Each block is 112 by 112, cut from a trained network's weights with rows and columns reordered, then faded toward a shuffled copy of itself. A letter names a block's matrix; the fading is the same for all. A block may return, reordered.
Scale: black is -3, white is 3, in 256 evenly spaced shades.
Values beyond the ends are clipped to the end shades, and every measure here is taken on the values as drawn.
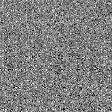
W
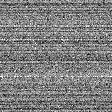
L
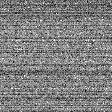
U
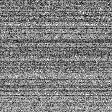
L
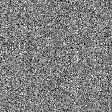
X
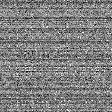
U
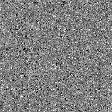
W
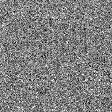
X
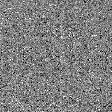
W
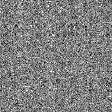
W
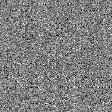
W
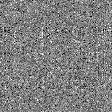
W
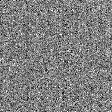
W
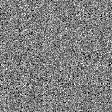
X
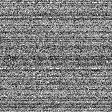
L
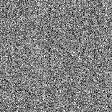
X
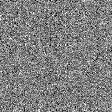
X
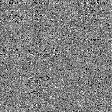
W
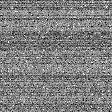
U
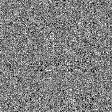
X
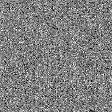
W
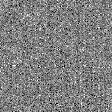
W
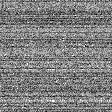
L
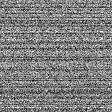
L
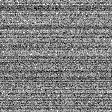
L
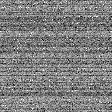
U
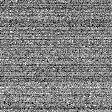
U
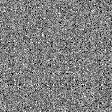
W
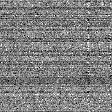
U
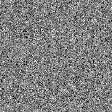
X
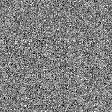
X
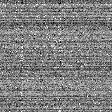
U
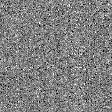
W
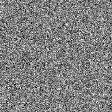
X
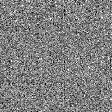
X
